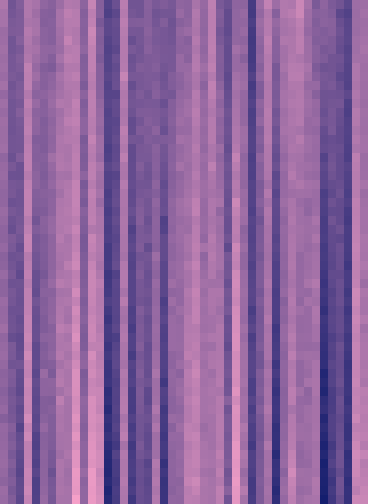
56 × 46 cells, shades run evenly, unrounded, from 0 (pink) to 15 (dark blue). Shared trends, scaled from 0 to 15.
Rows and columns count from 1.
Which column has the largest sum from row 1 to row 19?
32
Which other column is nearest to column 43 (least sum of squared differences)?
29
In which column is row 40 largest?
41
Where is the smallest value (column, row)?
10, 56
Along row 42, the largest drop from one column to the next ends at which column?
45
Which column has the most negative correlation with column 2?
7
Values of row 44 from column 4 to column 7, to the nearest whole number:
3 10 7 7
